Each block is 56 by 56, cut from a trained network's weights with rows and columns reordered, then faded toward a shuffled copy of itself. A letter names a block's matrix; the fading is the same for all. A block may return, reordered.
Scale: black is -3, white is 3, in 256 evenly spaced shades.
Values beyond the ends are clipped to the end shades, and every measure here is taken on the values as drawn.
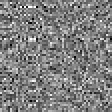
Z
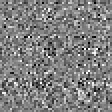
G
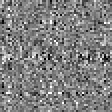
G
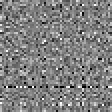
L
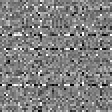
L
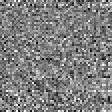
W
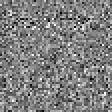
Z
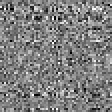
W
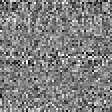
W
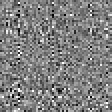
G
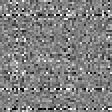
L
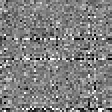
L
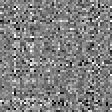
G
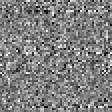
Z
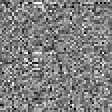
Z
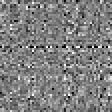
L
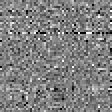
L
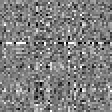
L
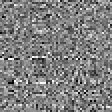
W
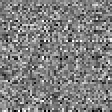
W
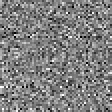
Z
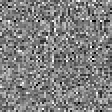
Z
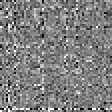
L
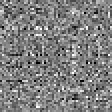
W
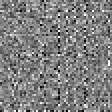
G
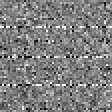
L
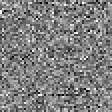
Z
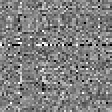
L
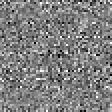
W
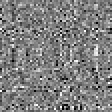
G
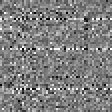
L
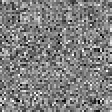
Z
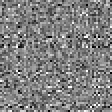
W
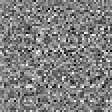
W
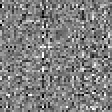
G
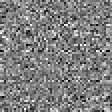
W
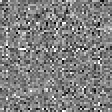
G
